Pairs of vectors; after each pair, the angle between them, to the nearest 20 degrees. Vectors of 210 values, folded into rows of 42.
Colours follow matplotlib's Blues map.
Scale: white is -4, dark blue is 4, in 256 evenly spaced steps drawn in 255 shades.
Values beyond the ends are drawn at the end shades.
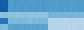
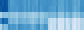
20 degrees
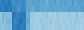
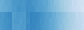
80 degrees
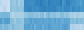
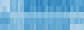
20 degrees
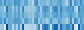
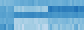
100 degrees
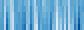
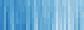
60 degrees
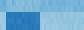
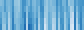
80 degrees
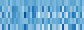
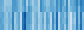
80 degrees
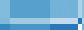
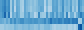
140 degrees
